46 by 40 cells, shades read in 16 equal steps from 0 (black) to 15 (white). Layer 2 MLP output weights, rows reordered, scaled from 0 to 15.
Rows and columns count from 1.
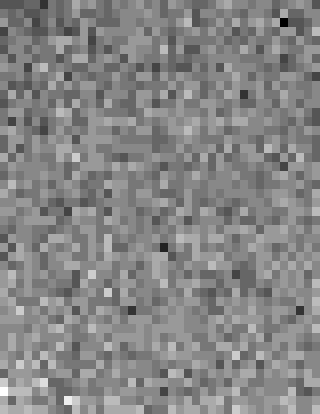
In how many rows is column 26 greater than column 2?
14
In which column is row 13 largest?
8
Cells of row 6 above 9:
4
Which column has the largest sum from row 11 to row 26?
24
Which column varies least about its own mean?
19
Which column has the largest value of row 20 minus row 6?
25
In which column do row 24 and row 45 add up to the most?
10
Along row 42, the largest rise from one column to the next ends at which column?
22
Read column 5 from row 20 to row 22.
8 7 7
